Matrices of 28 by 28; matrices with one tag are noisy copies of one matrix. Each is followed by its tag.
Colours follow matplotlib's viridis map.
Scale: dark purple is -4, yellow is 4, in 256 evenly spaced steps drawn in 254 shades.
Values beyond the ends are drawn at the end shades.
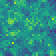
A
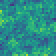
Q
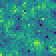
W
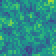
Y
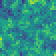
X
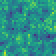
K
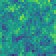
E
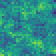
W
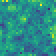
E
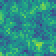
W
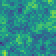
K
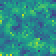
W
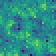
W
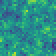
X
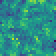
X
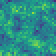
W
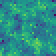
W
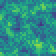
W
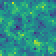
W
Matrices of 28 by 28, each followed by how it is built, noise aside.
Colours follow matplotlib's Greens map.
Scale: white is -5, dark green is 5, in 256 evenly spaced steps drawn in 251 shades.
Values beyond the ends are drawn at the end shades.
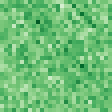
Toeplitz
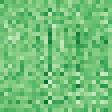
low rank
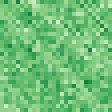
Toeplitz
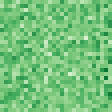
repeating rows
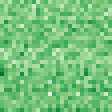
repeating columns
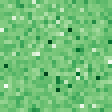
sparse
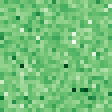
sparse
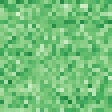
blocks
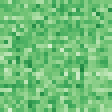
blocks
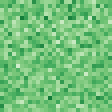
repeating columns
